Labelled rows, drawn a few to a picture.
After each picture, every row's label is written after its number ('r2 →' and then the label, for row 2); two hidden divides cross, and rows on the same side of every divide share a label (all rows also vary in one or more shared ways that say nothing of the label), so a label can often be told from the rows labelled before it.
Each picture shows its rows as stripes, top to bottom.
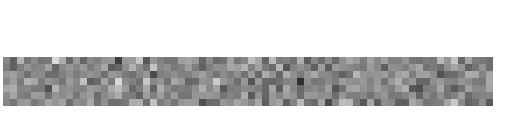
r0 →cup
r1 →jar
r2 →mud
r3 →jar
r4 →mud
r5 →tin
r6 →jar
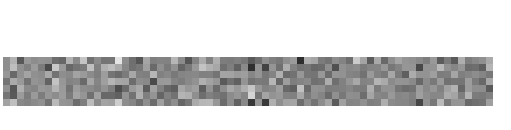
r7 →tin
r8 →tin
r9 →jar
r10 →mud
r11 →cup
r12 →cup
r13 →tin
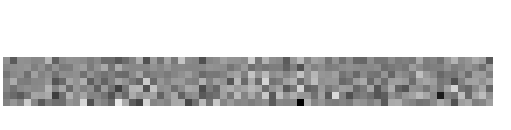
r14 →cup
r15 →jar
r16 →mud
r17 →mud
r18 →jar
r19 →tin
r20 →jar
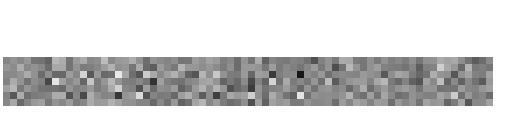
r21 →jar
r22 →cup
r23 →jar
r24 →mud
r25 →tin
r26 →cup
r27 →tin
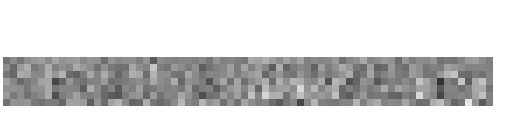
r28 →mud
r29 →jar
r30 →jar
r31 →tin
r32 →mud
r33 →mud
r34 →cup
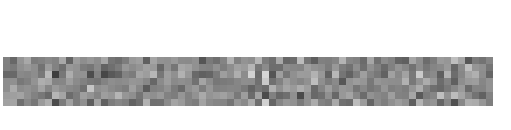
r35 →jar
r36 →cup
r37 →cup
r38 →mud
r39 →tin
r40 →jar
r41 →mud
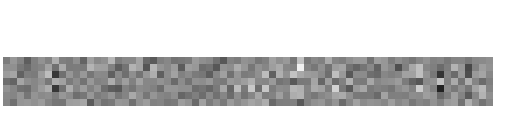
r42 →mud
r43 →tin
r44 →tin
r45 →cup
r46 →mud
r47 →tin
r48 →cup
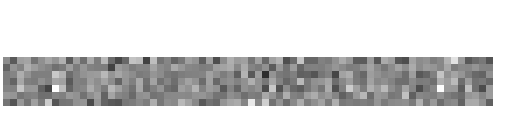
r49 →jar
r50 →jar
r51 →jar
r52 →cup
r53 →cup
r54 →mud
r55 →cup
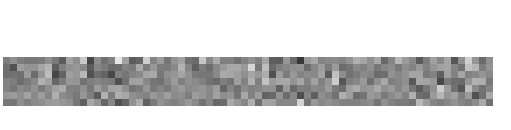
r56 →cup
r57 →cup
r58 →jar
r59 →mud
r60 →cup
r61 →jar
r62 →mud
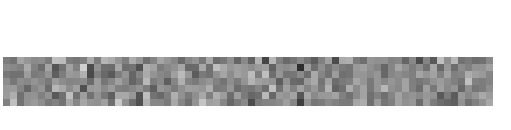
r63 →jar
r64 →jar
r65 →cup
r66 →cup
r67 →mud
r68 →tin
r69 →tin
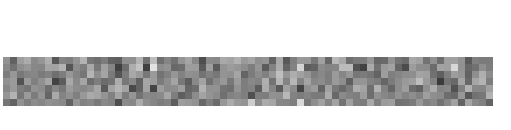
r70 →jar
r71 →jar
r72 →tin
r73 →tin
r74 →mud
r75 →tin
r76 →cup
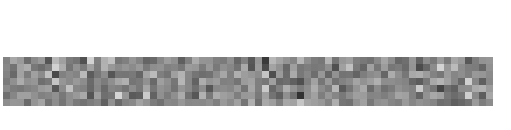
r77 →tin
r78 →jar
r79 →jar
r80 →cup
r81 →mud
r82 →cup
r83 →mud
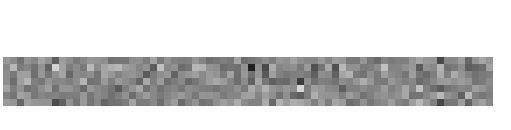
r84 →tin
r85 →tin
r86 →jar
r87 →jar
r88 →mud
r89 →cup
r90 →tin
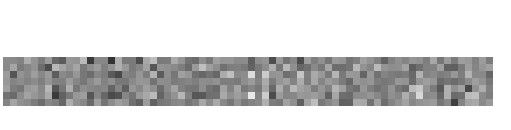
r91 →jar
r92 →mud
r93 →cup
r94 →mud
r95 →tin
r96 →cup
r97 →mud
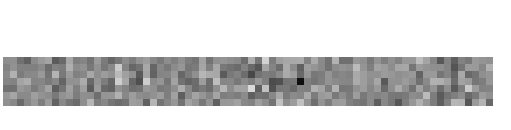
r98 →mud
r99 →mud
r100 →tin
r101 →jar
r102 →cup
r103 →tin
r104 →tin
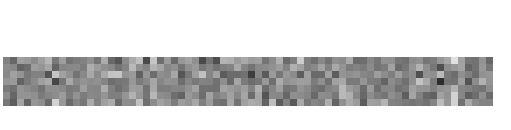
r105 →jar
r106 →tin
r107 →tin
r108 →tin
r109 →jar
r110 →jar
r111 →cup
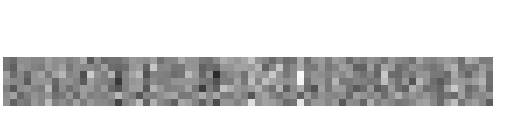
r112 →cup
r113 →jar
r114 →mud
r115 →mud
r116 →jar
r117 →tin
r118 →cup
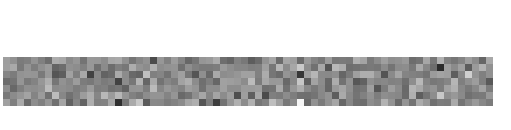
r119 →mud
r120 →tin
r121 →cup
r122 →cup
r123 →jar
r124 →jar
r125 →mud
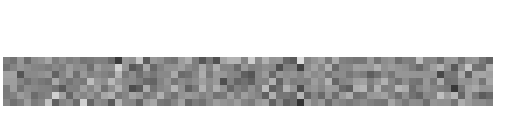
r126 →cup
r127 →cup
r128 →tin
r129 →mud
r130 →mud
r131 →cup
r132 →jar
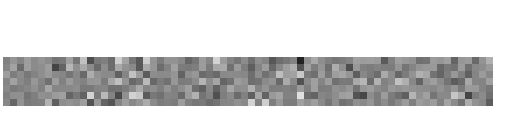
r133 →jar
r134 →tin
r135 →tin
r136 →mud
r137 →cup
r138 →tin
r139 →cup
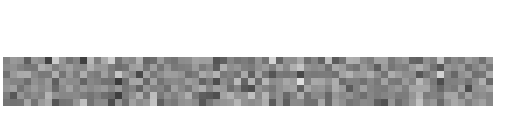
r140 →mud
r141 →tin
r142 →jar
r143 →mud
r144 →tin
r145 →cup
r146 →jar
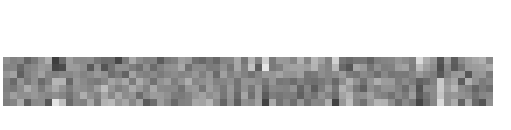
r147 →mud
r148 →mud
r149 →tin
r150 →cup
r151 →jar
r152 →jar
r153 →cup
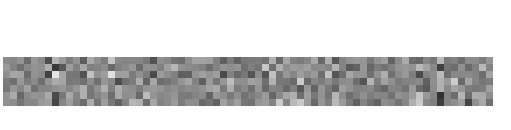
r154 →mud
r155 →tin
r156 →mud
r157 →cup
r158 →jar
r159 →tin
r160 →tin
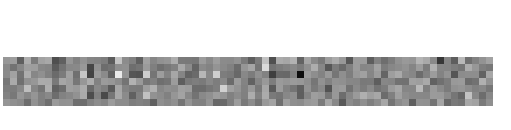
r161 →tin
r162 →cup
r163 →jar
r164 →tin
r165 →jar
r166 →cup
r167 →mud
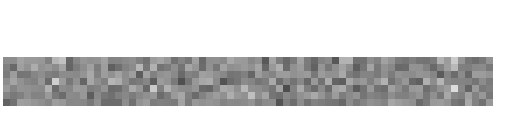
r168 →jar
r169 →jar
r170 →tin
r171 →mud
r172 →jar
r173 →cup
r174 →cup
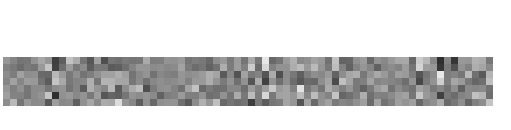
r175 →mud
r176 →mud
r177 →cup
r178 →jar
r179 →mud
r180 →mud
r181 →tin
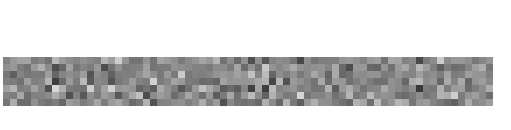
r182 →jar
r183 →mud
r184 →cup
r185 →jar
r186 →tin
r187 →cup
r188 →mud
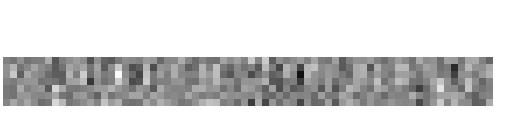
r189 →cup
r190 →mud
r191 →tin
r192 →cup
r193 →cup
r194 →jar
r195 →jar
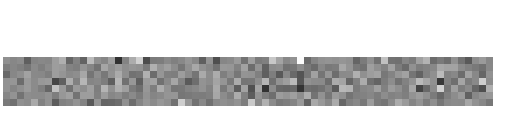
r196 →mud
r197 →jar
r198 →cup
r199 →tin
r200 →jar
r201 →tin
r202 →cup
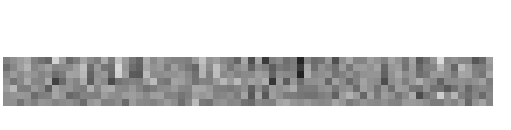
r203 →jar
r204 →jar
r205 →jar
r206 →jar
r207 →tin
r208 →jar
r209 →tin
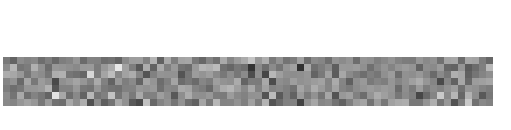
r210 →cup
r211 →tin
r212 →tin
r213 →tin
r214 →cup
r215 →cup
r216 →cup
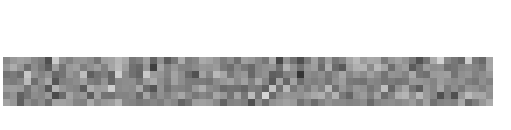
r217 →cup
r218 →mud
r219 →jar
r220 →jar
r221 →mud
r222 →mud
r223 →tin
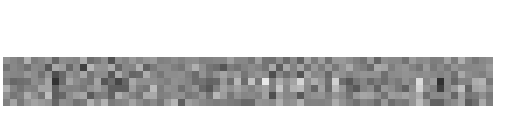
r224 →jar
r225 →mud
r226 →jar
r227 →mud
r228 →tin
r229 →jar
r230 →tin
